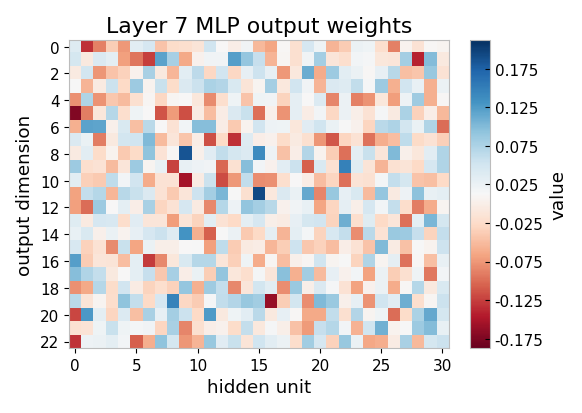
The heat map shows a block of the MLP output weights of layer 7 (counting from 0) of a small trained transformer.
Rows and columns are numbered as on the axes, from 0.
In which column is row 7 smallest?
13
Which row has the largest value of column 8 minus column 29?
17
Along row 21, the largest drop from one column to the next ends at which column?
9
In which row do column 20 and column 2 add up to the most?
6
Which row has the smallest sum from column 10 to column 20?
7
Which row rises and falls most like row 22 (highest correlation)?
1
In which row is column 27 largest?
19
